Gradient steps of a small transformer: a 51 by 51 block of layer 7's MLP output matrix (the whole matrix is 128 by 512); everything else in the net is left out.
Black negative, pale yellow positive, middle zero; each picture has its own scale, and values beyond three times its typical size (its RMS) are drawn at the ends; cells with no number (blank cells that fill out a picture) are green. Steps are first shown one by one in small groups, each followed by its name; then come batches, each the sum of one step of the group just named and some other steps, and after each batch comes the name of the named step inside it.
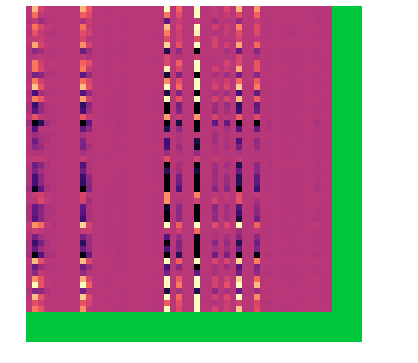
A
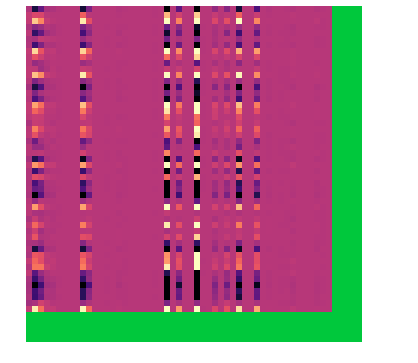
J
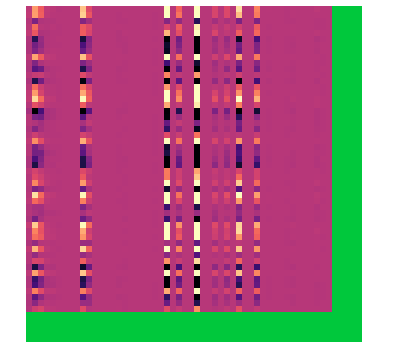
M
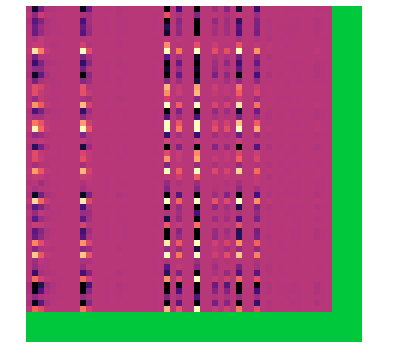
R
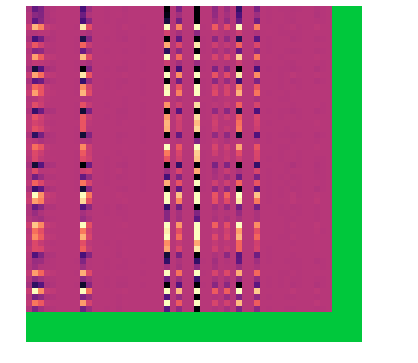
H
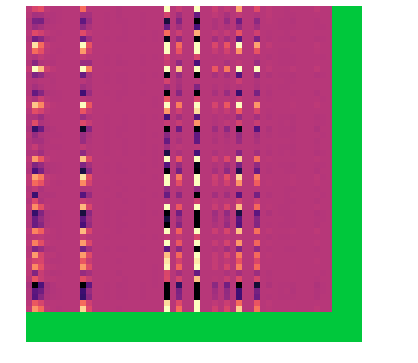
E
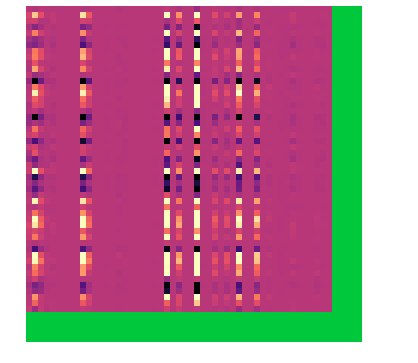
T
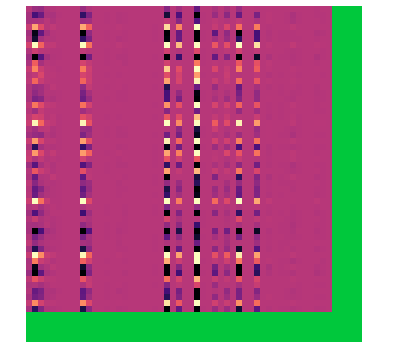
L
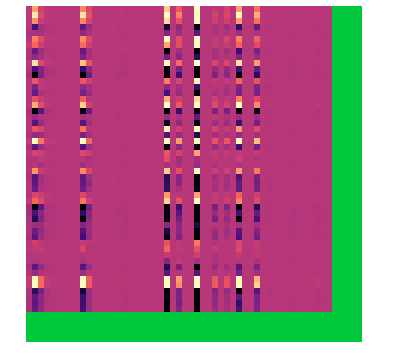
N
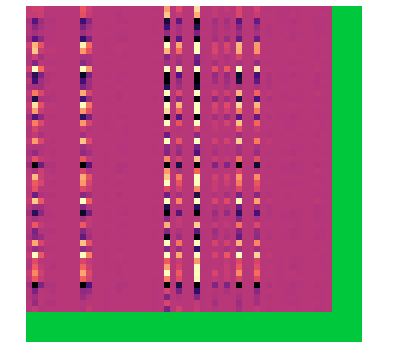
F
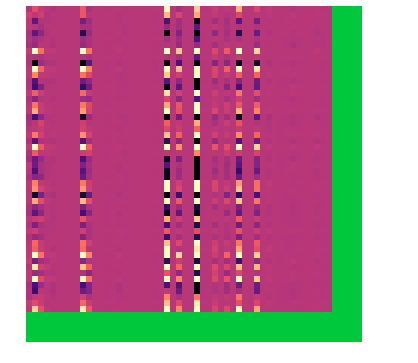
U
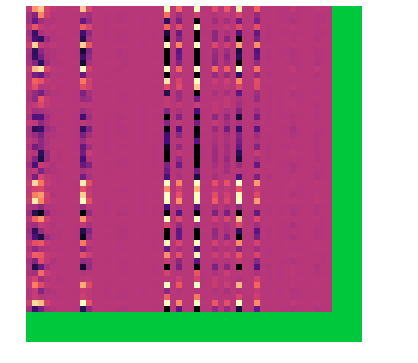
L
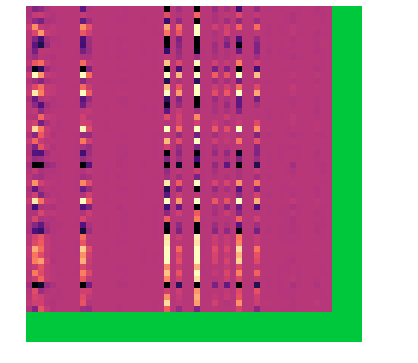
H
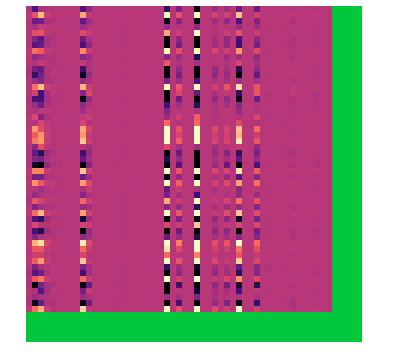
R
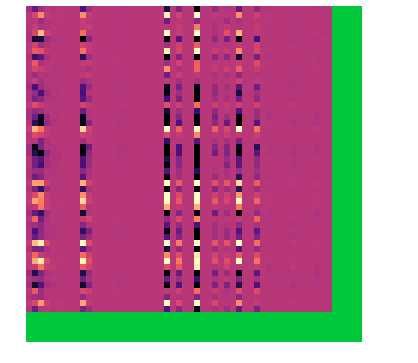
L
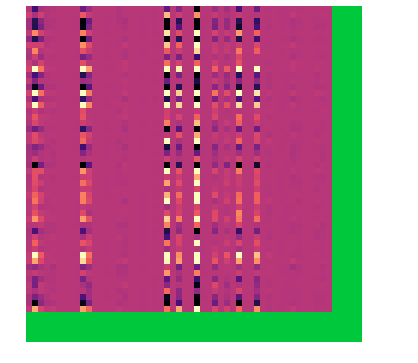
F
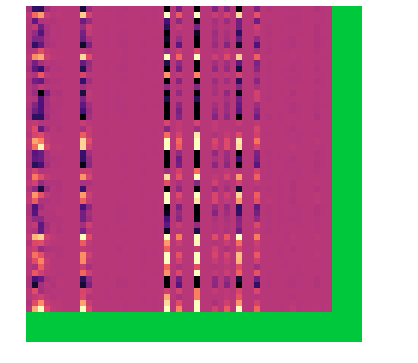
M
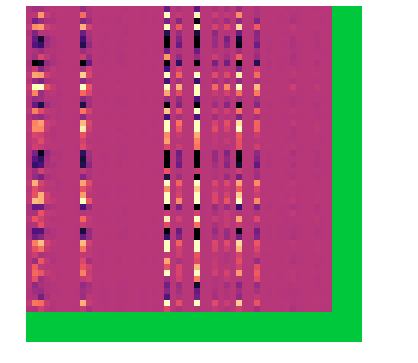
U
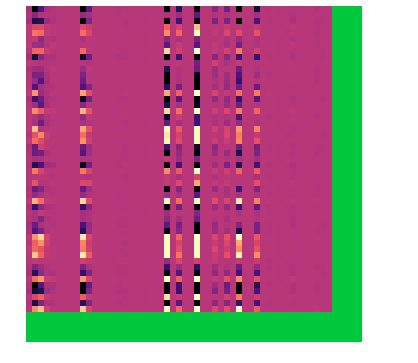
R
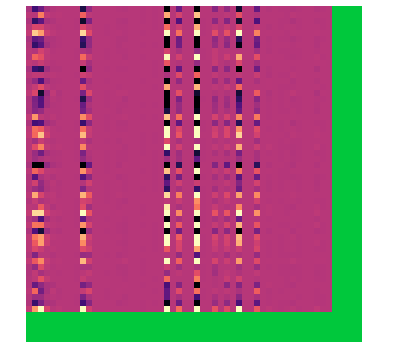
H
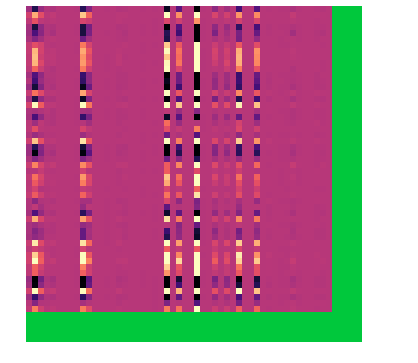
F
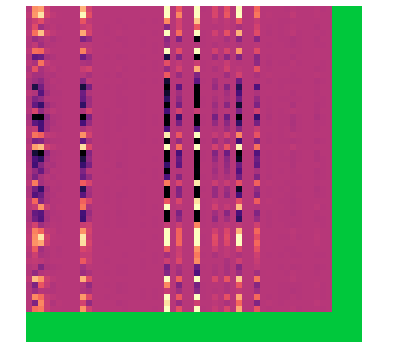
U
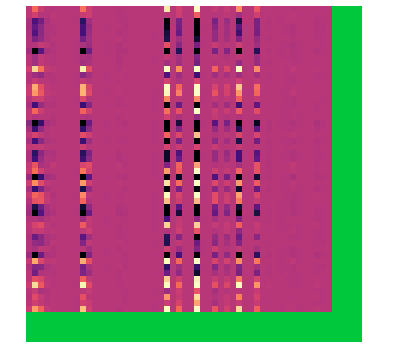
A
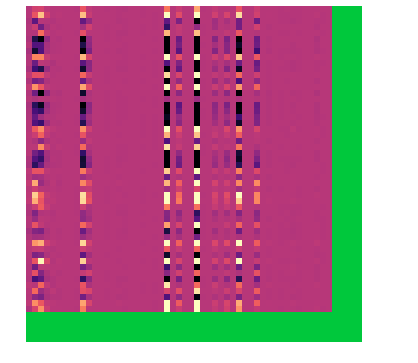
M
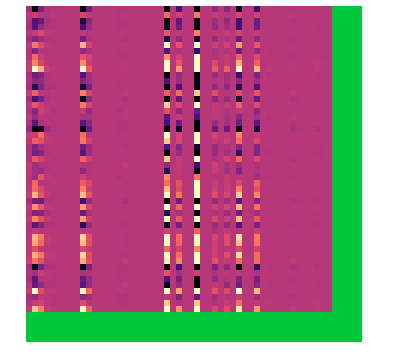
E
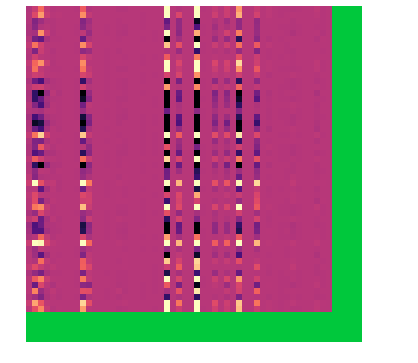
E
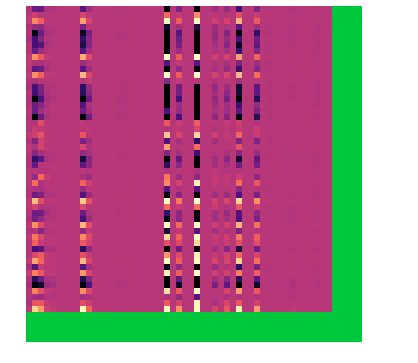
J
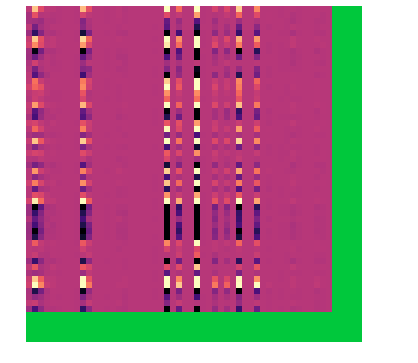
N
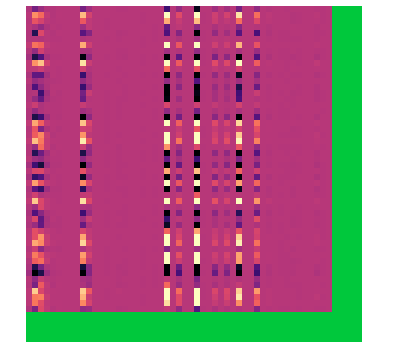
L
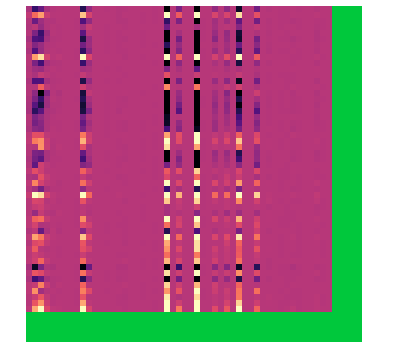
M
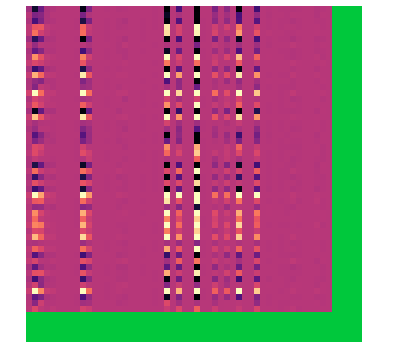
H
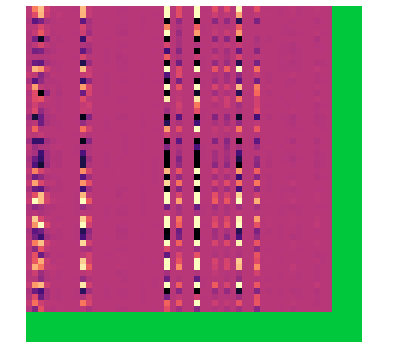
T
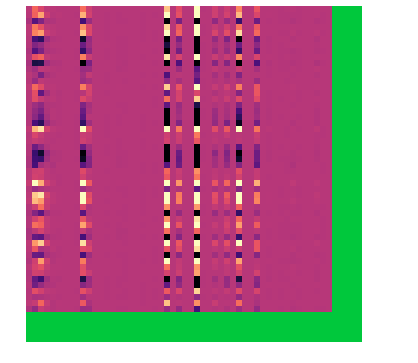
M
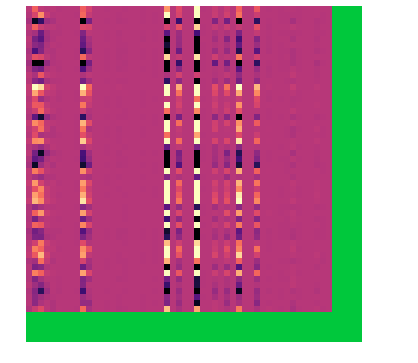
M
